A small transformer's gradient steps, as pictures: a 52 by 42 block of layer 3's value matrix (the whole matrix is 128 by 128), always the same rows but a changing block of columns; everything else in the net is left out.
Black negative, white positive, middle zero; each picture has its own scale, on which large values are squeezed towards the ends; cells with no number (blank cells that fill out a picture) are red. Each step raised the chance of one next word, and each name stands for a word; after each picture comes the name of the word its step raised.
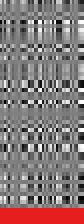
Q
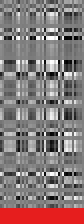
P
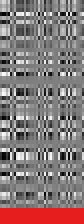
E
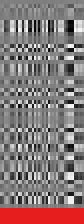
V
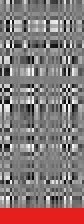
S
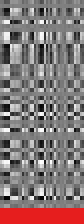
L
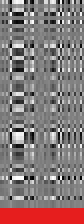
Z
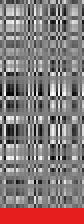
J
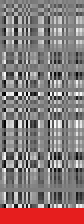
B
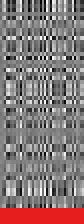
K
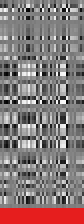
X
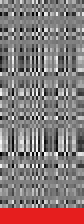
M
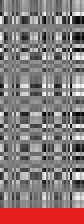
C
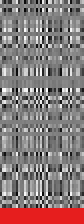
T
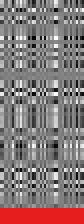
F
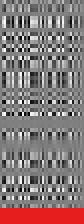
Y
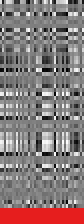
M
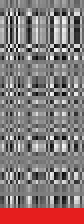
C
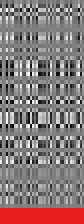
X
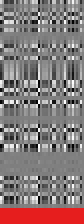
Q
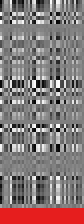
Q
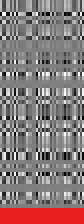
E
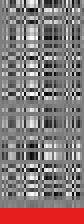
F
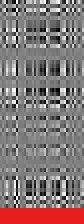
T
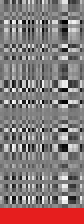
Q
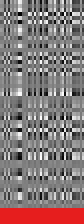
E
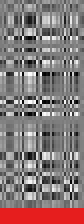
Y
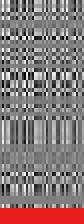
K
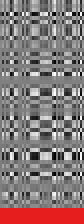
E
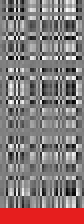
K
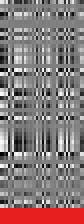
M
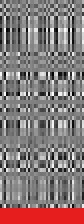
B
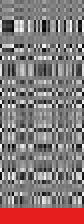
V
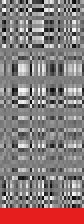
T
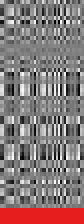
J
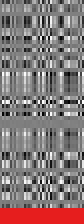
Y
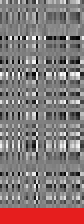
P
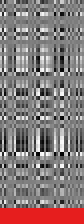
M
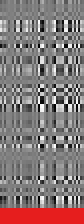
S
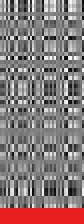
K
